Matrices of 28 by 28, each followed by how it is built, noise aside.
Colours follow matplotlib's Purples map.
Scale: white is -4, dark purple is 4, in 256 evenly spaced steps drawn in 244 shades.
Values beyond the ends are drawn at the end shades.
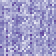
blocks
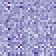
low rank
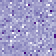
sparse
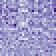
low rank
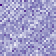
Hankel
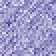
Hankel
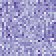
blocks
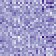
low rank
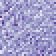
Hankel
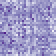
blocks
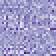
low rank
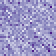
Toeplitz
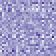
low rank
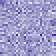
low rank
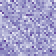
Toeplitz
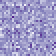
low rank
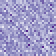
Toeplitz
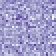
low rank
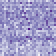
blocks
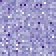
sparse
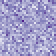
Toeplitz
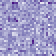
low rank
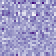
low rank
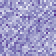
Hankel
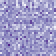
blocks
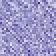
Toeplitz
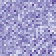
Hankel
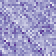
Toeplitz
